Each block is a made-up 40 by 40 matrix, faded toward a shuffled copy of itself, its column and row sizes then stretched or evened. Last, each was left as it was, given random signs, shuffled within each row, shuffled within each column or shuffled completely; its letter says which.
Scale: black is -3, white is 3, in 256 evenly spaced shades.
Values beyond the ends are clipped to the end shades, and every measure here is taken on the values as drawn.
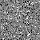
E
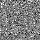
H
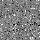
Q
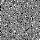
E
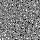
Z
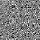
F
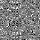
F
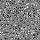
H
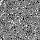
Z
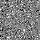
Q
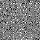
F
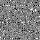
H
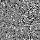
E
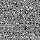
H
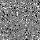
Q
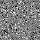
H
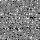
H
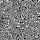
H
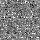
H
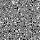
Q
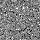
Z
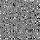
F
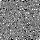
H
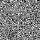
H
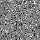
E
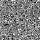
H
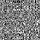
F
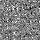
H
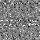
H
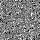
Z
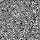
E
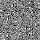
E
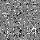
Q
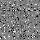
Q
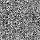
E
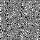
E
